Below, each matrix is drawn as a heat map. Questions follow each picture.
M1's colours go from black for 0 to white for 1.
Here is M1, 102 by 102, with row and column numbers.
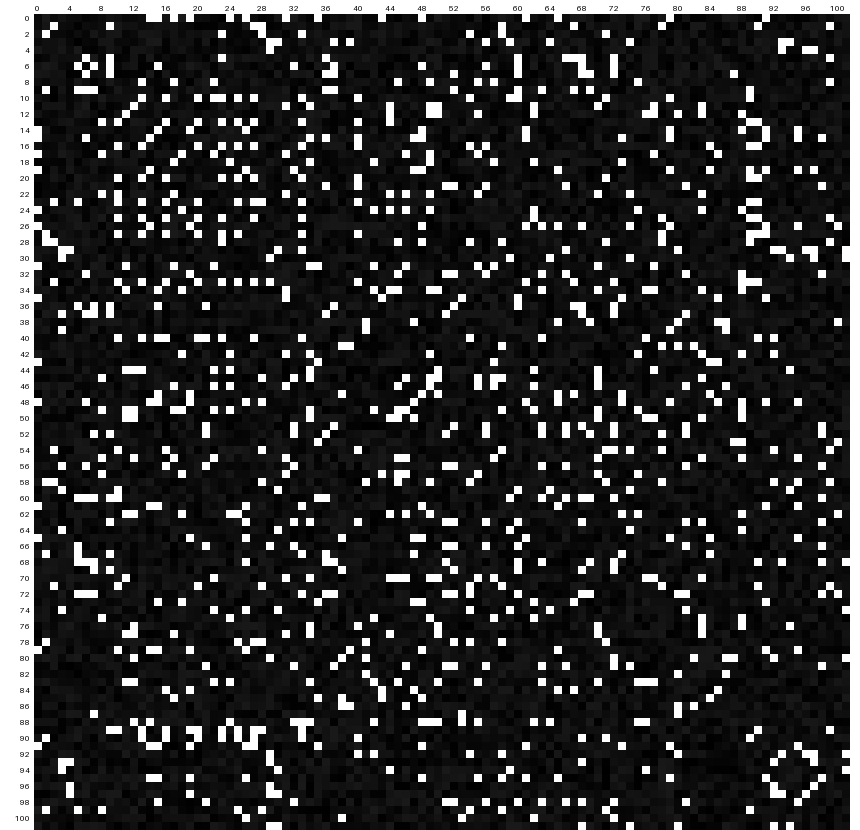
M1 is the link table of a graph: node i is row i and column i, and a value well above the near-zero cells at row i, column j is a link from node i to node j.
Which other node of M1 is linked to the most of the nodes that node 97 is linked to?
node 29
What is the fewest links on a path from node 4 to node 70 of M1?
5
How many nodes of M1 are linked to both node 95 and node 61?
6
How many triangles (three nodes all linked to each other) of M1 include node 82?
2
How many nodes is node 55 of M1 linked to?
12
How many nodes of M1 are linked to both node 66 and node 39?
0
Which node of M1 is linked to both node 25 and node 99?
node 89
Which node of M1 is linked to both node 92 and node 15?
node 40
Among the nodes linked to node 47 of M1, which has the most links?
node 48
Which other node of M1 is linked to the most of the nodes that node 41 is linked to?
node 86
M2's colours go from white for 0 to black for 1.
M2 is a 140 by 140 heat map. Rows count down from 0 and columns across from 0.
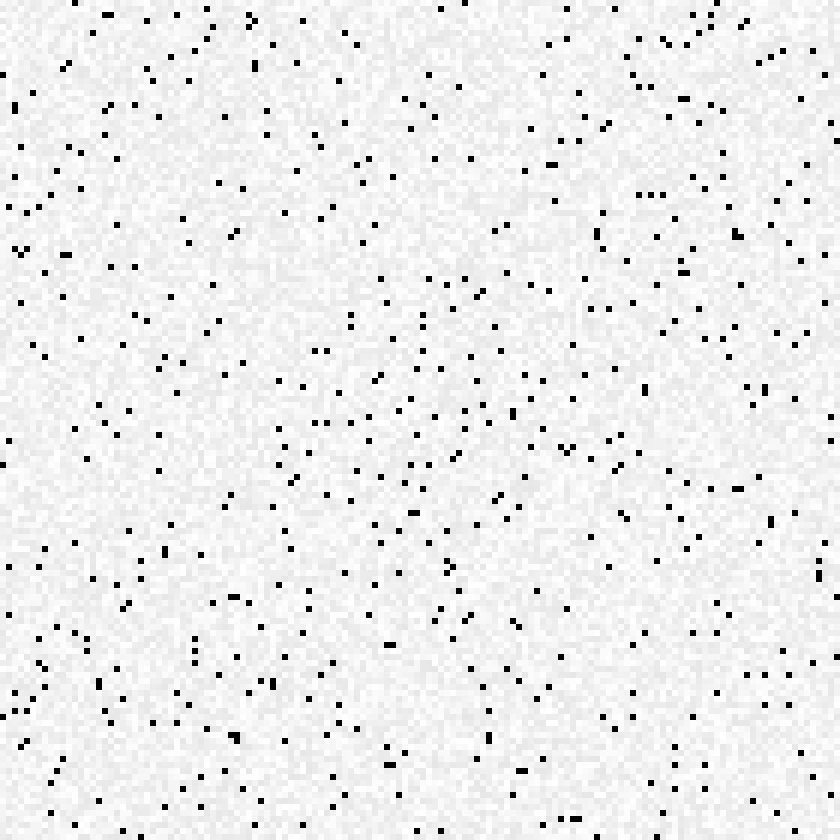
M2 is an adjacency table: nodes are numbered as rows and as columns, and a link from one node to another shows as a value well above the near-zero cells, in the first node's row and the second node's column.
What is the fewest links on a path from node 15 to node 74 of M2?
4
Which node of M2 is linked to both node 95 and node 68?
node 66
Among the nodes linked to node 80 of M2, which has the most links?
node 114
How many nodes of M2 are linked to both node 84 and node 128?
2
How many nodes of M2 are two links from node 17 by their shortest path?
10
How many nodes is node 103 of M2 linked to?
3
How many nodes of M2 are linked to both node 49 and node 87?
2
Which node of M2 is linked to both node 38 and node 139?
node 99
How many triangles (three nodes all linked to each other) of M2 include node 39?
2
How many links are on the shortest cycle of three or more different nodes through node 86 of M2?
4
